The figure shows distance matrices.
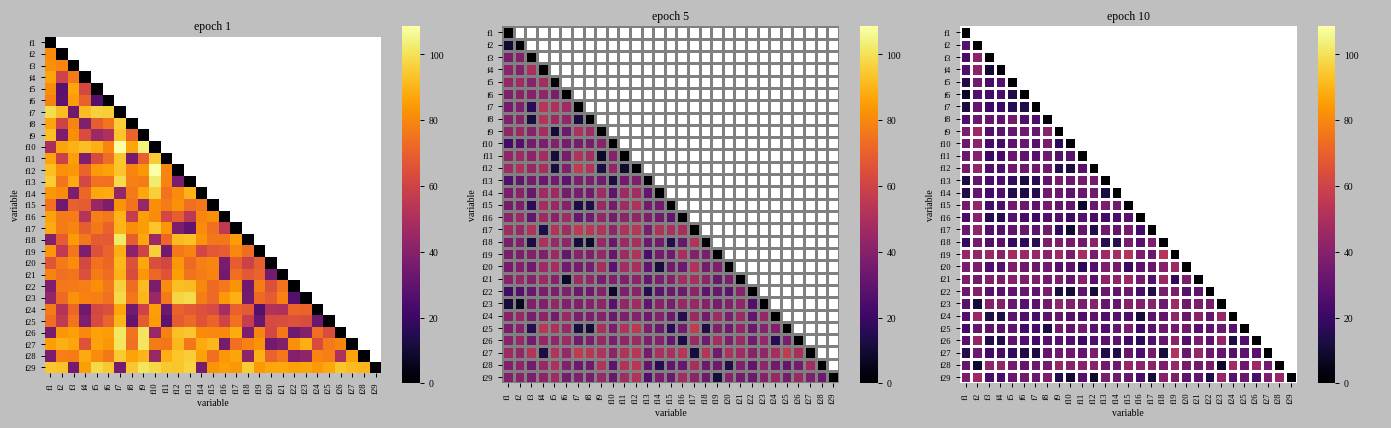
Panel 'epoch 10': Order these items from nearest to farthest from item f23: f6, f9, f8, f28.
f28, f6, f8, f9
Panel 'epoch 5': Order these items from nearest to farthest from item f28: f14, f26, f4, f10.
f14, f10, f26, f4
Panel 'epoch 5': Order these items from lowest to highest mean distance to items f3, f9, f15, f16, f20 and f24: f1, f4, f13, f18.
f18, f13, f1, f4
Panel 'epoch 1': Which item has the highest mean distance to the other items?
f7
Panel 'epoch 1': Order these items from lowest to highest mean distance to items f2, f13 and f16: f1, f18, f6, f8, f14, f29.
f6, f8, f18, f14, f1, f29
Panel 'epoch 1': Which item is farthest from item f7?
f10
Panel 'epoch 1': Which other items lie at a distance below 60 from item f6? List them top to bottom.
f2, f5, f9, f15
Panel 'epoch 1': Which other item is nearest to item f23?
f22
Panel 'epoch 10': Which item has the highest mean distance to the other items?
f19
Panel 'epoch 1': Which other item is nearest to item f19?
f24
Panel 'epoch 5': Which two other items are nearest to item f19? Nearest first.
f29, f13
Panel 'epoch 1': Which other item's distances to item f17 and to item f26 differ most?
f13
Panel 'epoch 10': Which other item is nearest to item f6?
f1
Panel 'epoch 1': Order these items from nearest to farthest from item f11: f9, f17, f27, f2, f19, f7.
f19, f2, f9, f27, f17, f7
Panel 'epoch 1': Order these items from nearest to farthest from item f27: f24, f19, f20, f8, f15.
f20, f24, f8, f19, f15
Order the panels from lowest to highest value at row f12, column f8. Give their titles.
epoch 10, epoch 5, epoch 1
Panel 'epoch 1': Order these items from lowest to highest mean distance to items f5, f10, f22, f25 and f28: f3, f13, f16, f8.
f8, f16, f3, f13
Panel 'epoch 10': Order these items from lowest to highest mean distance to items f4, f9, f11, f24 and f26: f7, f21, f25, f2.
f7, f25, f21, f2
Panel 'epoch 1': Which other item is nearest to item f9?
f2
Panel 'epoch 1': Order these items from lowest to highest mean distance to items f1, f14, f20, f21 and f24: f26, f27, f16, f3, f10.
f16, f27, f26, f3, f10
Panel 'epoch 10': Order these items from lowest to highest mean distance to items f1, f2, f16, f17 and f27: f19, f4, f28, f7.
f7, f4, f28, f19
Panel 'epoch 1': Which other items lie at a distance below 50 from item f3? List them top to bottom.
f7, f14, f29
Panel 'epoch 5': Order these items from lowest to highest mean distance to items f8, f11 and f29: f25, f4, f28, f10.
f25, f10, f28, f4
